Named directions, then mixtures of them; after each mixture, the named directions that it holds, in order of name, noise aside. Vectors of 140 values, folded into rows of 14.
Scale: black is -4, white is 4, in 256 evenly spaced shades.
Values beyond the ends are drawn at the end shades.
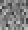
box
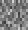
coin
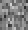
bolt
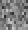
bolt, box, coin.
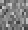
box.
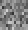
bolt, box, coin.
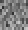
box.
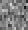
bolt.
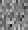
bolt, coin.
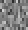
box, coin.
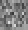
bolt, box, coin.
